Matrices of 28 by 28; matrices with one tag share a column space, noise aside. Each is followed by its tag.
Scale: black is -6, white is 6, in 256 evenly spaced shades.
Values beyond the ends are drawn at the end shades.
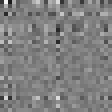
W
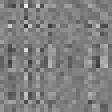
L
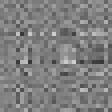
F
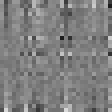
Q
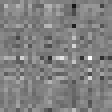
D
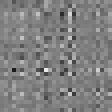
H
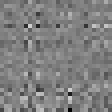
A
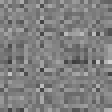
F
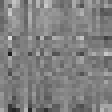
Q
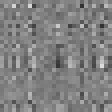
L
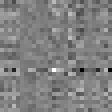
H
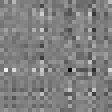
H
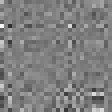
A
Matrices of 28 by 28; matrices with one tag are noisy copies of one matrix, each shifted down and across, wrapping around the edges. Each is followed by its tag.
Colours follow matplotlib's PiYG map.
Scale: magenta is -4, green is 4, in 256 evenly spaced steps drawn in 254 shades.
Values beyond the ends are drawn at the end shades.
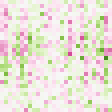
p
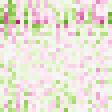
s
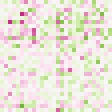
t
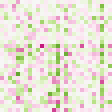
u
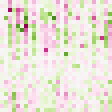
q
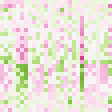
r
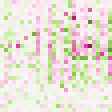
p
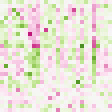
r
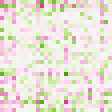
t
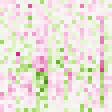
r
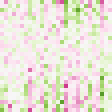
p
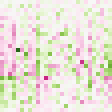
p
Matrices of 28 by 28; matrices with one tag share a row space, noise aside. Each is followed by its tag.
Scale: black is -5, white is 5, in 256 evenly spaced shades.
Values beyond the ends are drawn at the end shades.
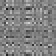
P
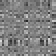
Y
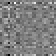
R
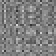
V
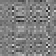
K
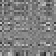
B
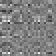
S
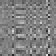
K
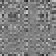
Y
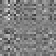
R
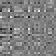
S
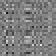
P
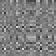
V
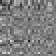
S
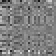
S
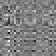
R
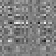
B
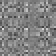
Y
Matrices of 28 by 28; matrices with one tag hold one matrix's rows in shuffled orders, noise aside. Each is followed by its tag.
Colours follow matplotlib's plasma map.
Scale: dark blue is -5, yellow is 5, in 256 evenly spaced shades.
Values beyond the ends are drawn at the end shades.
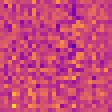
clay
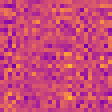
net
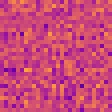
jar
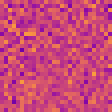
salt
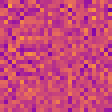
salt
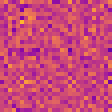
salt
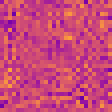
net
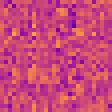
clay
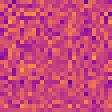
salt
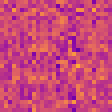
clay
